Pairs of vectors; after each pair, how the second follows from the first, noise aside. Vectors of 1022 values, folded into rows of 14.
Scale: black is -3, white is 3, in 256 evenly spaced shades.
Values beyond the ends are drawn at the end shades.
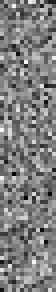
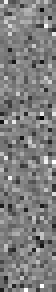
reversed, partly zeroed.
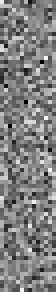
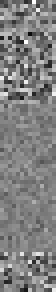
reversed, partly zeroed.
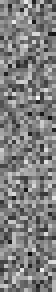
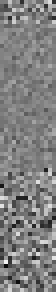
wrapped around, partly zeroed.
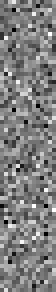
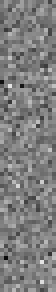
reversed, negated, shrunk.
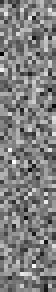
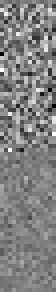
partly zeroed.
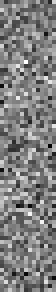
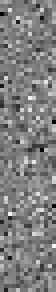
reversed, partly zeroed.
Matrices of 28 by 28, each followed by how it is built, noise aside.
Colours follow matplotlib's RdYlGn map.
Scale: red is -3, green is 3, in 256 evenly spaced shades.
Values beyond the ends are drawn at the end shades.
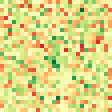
noise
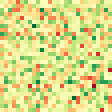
repeating columns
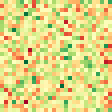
noise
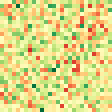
noise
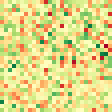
Toeplitz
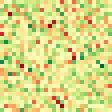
Toeplitz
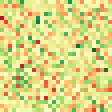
Toeplitz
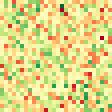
Toeplitz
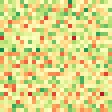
repeating columns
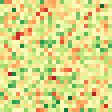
Hankel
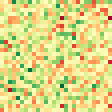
repeating rows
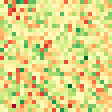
Toeplitz
